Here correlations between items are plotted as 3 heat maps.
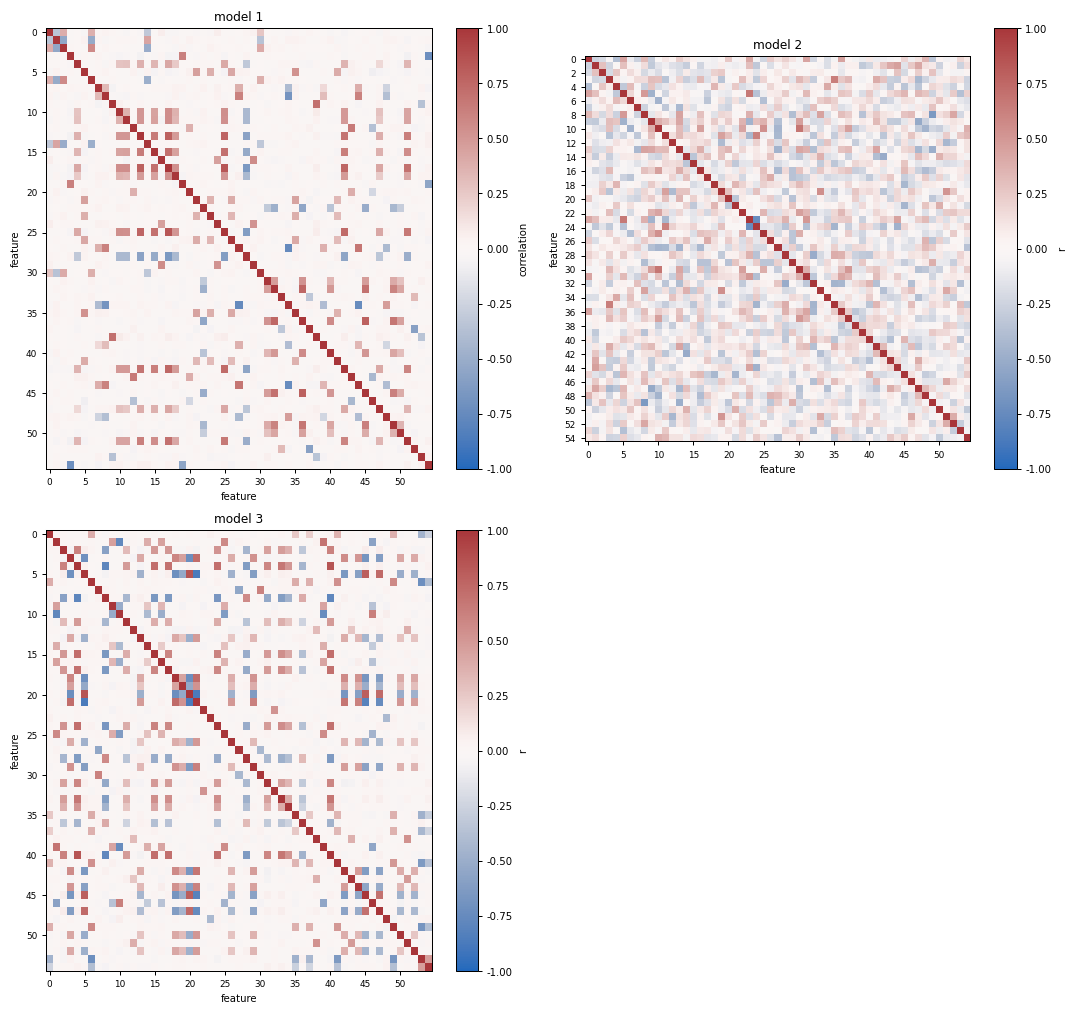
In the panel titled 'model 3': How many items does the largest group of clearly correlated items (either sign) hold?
15
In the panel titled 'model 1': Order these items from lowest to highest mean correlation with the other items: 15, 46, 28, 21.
28, 46, 21, 15
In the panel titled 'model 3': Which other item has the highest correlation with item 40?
4
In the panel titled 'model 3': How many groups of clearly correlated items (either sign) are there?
8
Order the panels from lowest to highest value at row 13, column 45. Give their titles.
model 3, model 1, model 2
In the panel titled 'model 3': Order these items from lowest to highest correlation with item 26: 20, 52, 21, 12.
20, 12, 52, 21
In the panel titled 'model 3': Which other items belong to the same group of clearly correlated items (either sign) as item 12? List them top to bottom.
38, 43, 51
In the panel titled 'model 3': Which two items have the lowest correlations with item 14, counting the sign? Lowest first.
10, 46
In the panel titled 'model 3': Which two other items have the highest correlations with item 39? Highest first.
1, 25
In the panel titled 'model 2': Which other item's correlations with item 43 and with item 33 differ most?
19
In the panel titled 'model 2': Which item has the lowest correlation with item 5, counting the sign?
9
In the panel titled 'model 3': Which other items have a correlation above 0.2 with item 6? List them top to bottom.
0, 35, 37, 41, 49
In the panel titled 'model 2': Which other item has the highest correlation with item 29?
49
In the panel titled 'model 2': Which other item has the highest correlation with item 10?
30
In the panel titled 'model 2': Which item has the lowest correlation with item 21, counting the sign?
45
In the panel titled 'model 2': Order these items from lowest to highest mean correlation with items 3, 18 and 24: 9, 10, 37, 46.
46, 37, 10, 9
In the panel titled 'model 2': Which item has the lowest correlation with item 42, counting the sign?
14
